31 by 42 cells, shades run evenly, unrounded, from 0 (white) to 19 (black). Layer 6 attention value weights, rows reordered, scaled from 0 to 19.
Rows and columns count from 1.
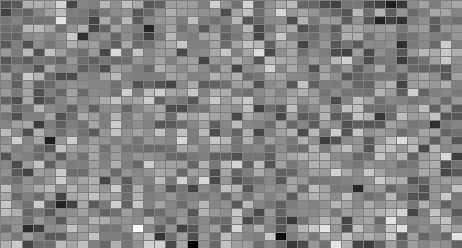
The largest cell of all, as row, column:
31, 18
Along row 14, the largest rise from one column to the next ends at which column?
24
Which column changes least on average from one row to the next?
12
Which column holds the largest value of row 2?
1
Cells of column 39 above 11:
7
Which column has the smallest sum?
11
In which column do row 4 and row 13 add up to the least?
23
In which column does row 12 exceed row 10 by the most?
4
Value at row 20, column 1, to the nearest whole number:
13
